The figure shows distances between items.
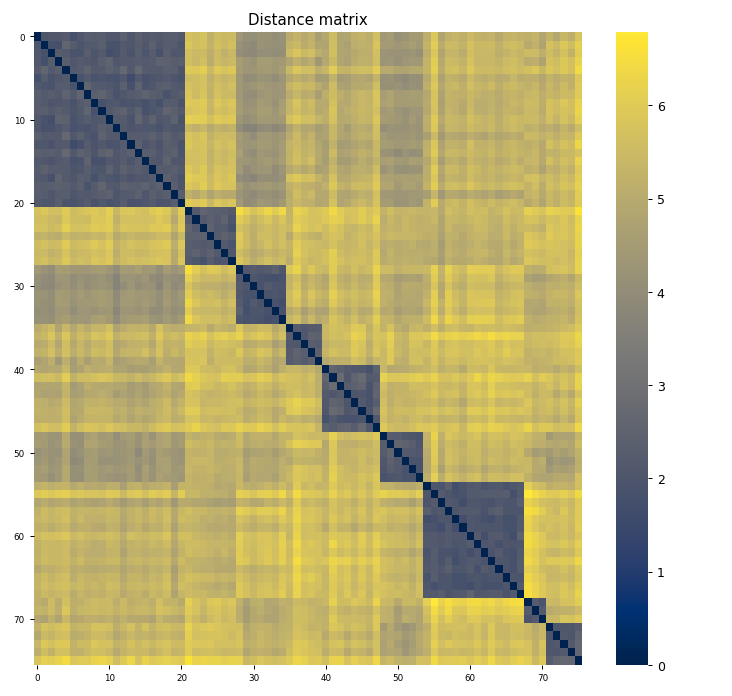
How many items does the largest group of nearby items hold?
21
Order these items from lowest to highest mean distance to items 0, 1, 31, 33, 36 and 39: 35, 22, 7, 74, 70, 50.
7, 35, 50, 70, 74, 22
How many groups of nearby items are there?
9
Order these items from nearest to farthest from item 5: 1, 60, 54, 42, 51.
1, 51, 42, 54, 60
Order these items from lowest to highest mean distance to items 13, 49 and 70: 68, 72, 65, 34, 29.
68, 29, 34, 72, 65
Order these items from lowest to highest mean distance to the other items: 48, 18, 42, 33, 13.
13, 18, 33, 48, 42
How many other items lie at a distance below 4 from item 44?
7
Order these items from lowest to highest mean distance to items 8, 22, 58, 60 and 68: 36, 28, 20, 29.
20, 29, 28, 36
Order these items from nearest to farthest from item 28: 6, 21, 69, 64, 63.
6, 69, 64, 63, 21
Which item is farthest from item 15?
75
